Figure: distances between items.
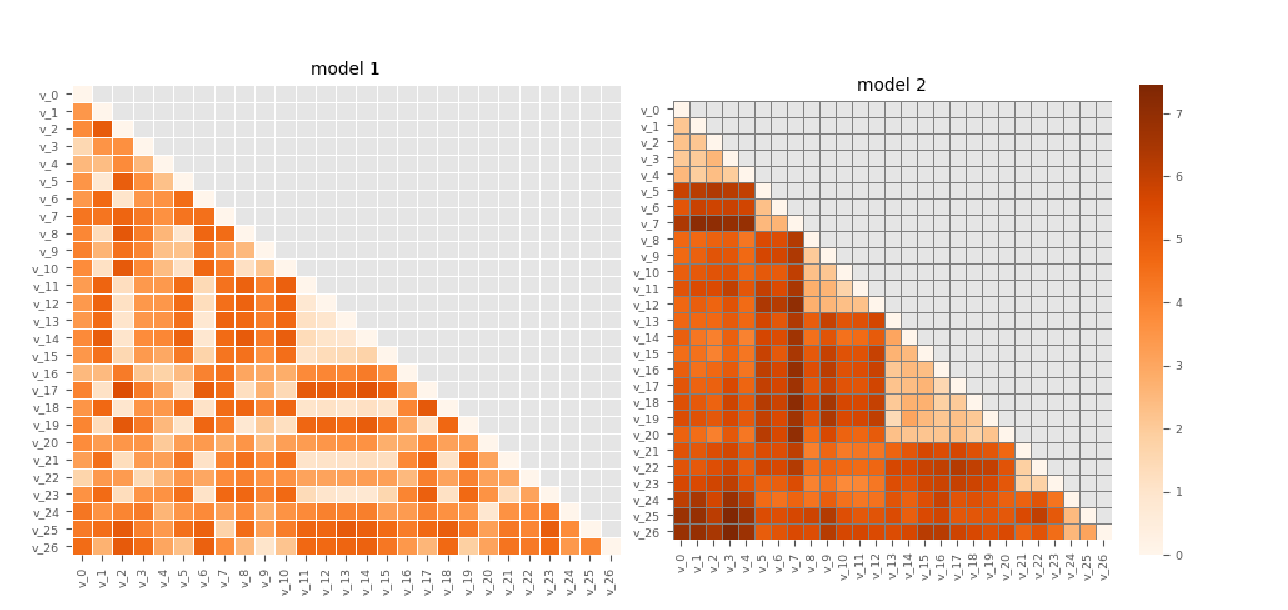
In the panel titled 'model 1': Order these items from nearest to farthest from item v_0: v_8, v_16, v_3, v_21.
v_3, v_16, v_21, v_8
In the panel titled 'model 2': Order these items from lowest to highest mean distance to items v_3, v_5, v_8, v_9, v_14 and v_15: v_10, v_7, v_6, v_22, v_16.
v_10, v_16, v_6, v_22, v_7
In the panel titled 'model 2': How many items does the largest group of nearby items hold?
8
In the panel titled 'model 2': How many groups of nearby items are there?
6
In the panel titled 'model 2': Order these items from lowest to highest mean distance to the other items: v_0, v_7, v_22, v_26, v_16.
v_16, v_0, v_22, v_26, v_7
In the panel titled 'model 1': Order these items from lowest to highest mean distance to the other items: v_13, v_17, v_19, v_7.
v_13, v_19, v_17, v_7
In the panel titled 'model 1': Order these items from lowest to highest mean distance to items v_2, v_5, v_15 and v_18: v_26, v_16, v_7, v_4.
v_4, v_16, v_26, v_7
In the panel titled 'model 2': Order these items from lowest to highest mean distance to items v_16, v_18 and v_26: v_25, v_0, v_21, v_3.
v_25, v_21, v_0, v_3
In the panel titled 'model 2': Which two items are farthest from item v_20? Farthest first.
v_7, v_5
